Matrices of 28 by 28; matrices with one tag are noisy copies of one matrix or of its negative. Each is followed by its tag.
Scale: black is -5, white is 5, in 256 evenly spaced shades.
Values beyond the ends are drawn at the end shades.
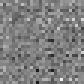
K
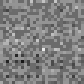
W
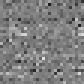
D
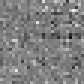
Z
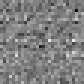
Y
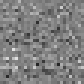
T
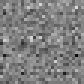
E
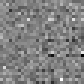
K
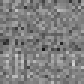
W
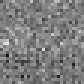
W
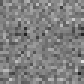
D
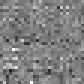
T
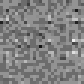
Y
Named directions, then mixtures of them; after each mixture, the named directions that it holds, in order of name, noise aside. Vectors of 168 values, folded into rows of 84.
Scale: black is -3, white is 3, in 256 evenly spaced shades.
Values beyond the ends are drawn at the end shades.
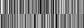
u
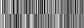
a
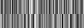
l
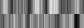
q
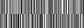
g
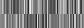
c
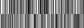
a, q, u.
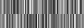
c.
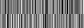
g.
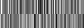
a, u.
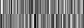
l, u.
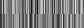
a, l.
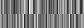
c, l.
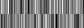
g, q, u.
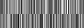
g.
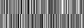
c, g.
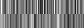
a, u.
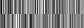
a, g.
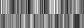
a, q, u.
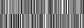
g.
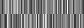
c, g.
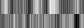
q.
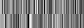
a, g, l.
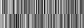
a, g.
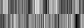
q.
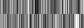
g, l, q.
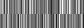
c, g, u.
